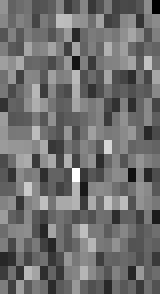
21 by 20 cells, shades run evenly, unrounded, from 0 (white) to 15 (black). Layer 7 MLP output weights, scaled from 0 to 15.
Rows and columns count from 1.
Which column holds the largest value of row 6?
17
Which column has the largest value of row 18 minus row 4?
7
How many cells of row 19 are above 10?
8
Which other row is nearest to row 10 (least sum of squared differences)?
3
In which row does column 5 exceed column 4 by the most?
12
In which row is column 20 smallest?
6
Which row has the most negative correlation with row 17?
15
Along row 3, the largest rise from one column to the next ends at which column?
10
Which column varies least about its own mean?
13
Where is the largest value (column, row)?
20, 1
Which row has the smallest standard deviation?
9
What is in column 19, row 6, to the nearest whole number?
11
